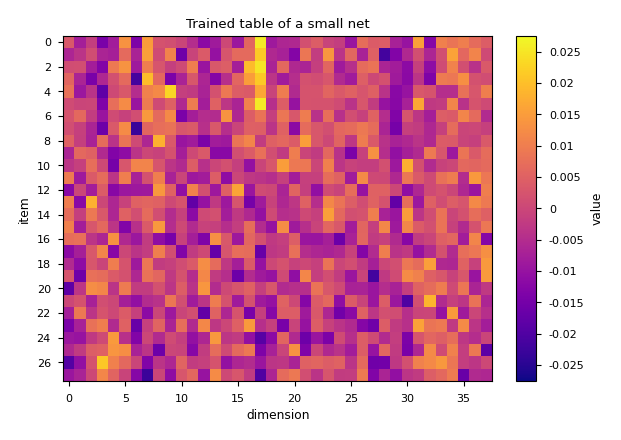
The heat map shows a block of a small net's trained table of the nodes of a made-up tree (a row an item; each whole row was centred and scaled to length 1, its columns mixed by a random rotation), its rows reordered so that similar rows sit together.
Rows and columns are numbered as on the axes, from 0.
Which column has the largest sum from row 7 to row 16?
8
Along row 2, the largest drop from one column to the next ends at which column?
18
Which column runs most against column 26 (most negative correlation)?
12
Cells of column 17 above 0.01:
6
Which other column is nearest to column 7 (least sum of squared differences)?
35
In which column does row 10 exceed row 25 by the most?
30
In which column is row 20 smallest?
0
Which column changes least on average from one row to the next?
29
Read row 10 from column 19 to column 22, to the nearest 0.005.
0.015 0.01 0.01 0
